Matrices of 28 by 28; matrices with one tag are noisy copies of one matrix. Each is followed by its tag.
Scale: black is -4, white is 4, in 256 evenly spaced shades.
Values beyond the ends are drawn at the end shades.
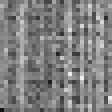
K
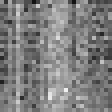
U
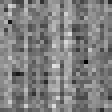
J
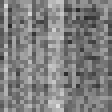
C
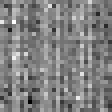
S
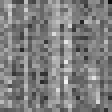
J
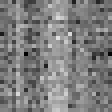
U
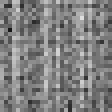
S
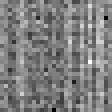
K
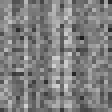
J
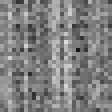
J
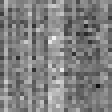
C
